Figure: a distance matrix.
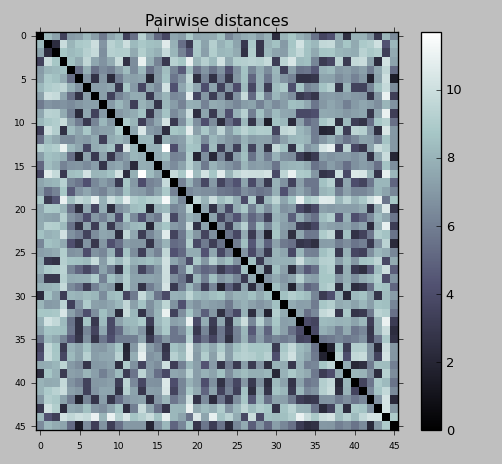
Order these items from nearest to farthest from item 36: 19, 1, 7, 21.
7, 21, 1, 19
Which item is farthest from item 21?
16
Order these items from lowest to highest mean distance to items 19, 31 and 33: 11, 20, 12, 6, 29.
20, 29, 12, 6, 11
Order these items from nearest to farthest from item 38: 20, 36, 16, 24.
24, 20, 36, 16
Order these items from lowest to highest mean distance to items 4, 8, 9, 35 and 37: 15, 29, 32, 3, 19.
15, 3, 29, 32, 19
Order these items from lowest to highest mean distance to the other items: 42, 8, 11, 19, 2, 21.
42, 21, 8, 11, 2, 19
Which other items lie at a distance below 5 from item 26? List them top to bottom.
1, 2, 19, 28, 44
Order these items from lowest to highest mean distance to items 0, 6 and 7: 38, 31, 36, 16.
38, 36, 16, 31
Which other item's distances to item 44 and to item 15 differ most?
12
